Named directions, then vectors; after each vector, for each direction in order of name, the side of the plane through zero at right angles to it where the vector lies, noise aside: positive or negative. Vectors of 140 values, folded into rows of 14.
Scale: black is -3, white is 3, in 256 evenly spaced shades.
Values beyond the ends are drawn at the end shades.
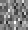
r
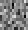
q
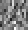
negative, positive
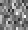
negative, negative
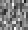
negative, positive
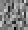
positive, negative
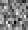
negative, negative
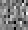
positive, negative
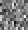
negative, negative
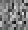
positive, negative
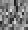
negative, positive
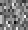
negative, negative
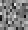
positive, positive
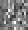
negative, positive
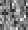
negative, negative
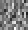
negative, positive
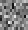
positive, positive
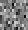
positive, positive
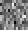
negative, negative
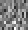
negative, positive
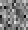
positive, positive
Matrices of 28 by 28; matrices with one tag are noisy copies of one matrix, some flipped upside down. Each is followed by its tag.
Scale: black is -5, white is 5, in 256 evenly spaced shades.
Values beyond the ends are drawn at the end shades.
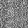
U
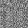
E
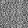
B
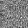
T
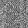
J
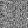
T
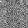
J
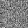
T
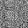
U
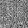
E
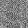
J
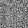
E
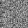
T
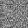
T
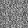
B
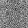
J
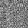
E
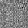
E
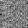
T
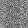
J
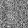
U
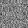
B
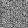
T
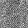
J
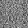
B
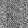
J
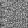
T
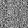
U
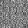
B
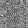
J
